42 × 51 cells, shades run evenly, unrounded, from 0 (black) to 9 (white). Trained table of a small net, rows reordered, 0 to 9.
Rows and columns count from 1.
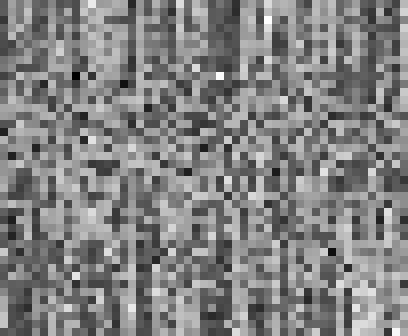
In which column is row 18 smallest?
11
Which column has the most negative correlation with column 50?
12
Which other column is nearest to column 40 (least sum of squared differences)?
37
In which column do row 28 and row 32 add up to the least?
42
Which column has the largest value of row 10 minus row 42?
28
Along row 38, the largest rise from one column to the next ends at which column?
13
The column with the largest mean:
23
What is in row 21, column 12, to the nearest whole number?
2
